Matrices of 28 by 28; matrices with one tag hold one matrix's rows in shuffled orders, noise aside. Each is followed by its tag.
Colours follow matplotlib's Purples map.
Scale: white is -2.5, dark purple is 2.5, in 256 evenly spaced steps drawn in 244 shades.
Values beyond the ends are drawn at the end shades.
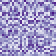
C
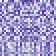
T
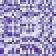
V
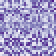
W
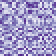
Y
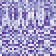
C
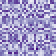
C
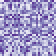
W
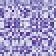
W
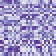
V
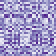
W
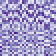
C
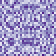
T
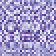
T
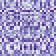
T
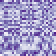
V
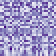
W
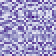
Y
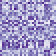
C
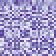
W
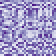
Y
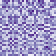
C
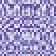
T
